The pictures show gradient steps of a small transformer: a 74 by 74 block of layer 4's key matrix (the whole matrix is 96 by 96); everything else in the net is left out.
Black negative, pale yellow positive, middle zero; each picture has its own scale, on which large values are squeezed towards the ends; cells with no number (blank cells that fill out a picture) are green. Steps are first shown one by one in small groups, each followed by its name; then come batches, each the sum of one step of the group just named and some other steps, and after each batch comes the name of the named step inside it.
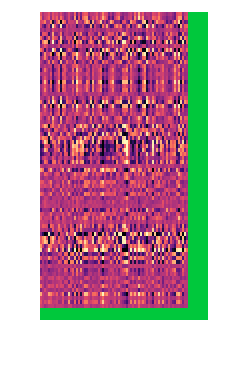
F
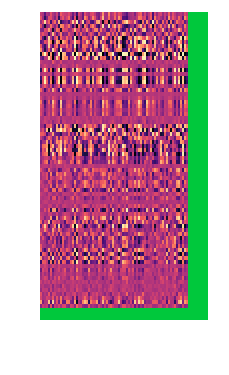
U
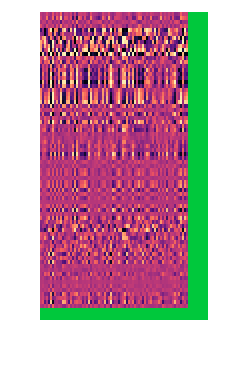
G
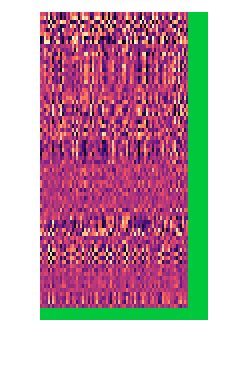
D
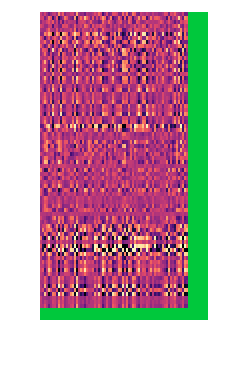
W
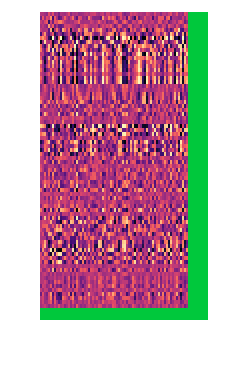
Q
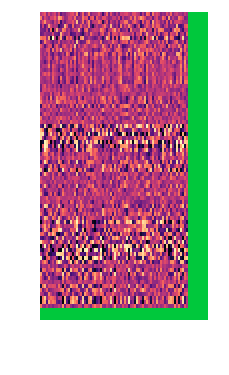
Q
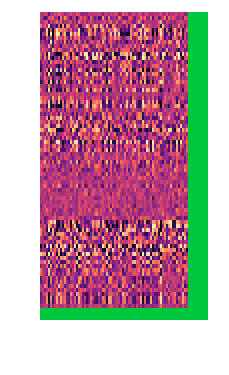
W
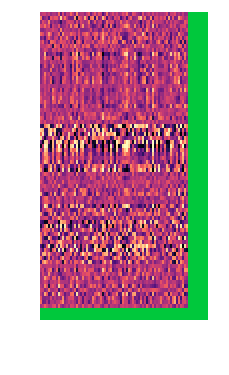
W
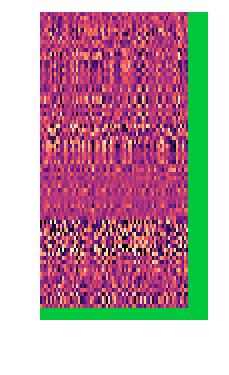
W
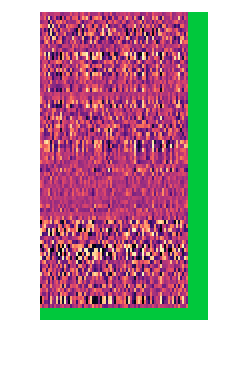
D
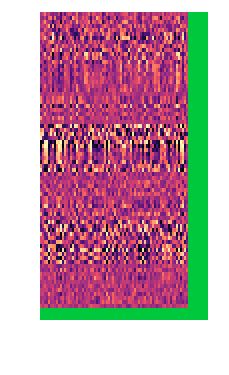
Q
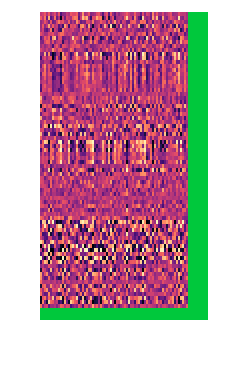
D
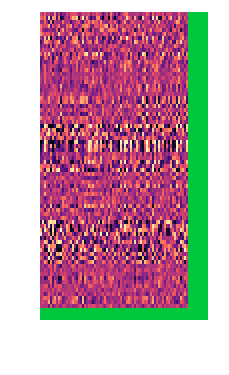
D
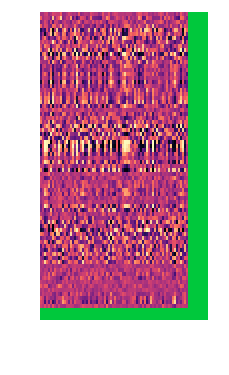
G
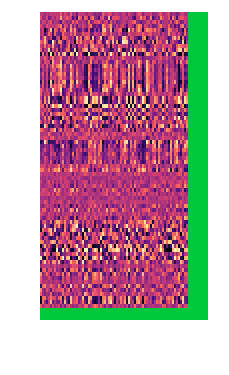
G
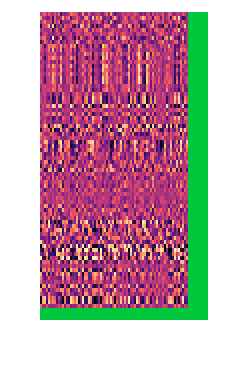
Q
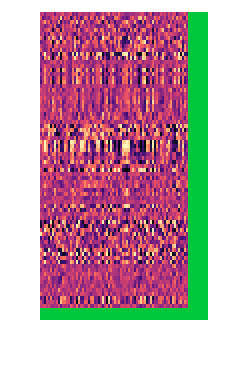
U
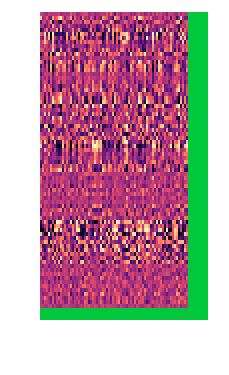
F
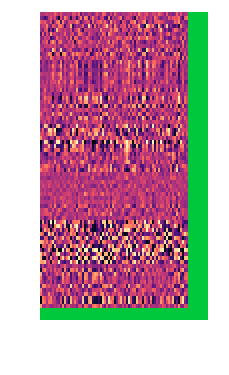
F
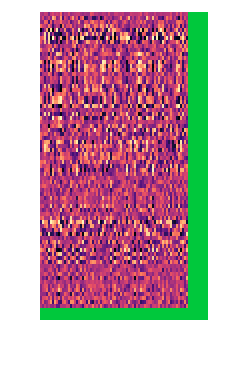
Q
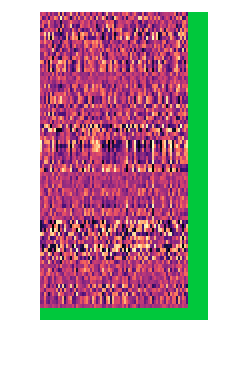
W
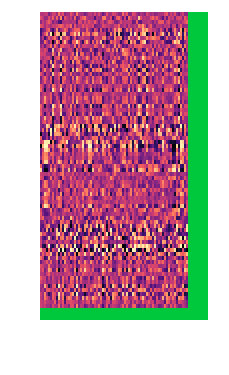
W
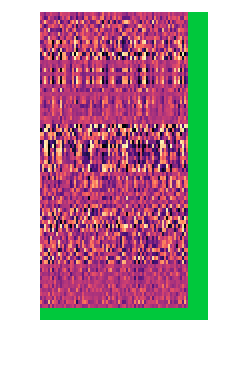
U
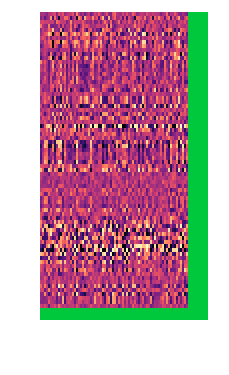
W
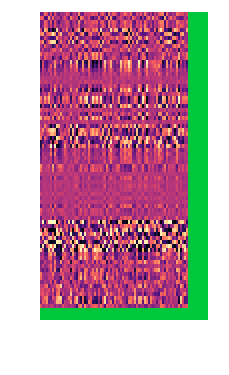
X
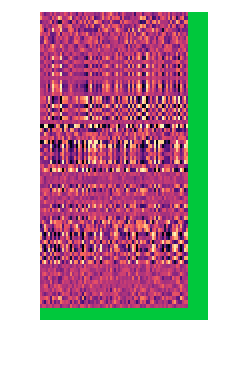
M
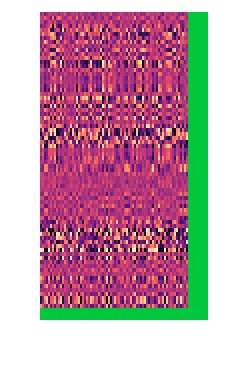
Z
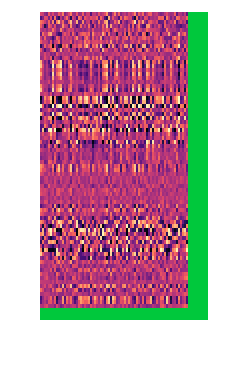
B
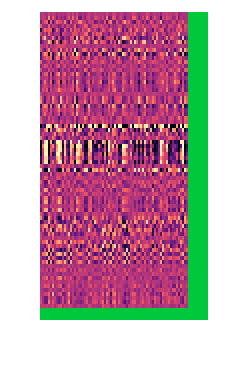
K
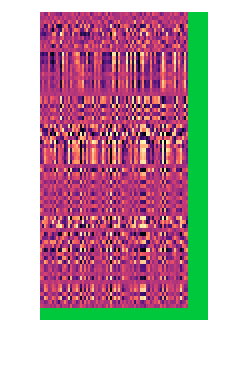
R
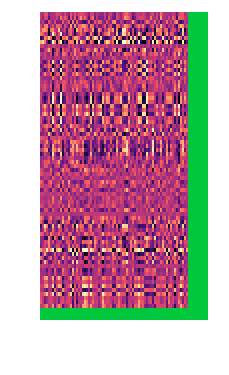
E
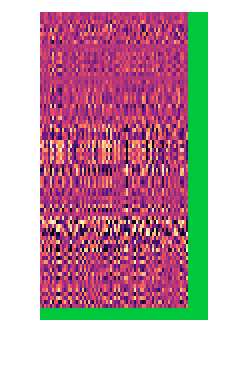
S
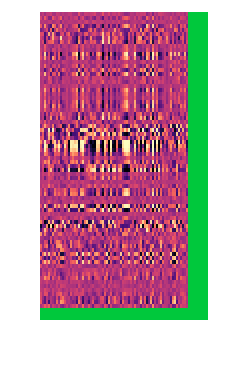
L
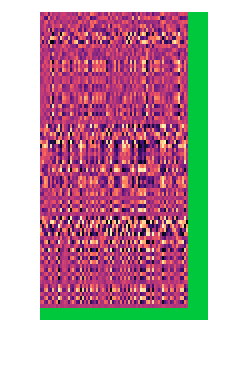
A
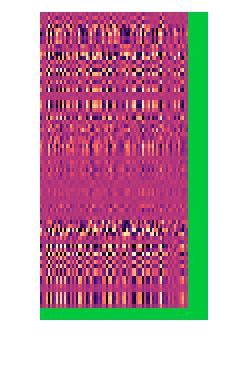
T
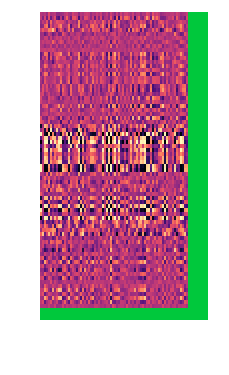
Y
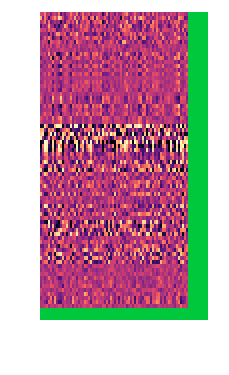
E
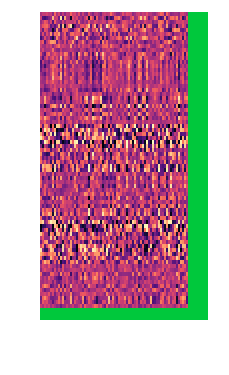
X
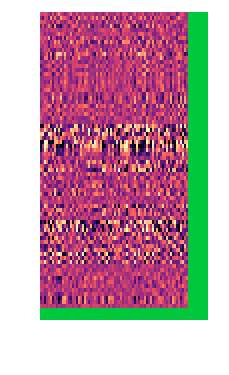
E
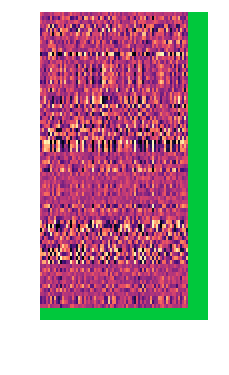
B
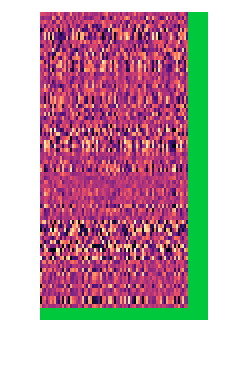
B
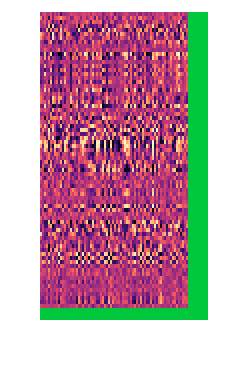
L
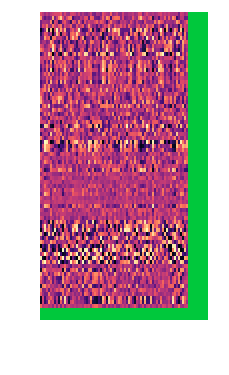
M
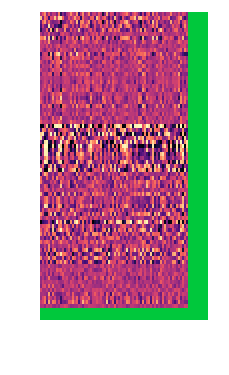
K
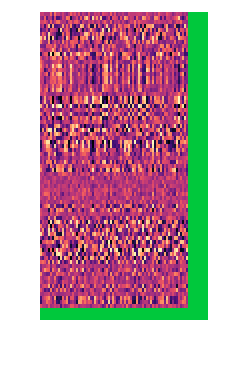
B
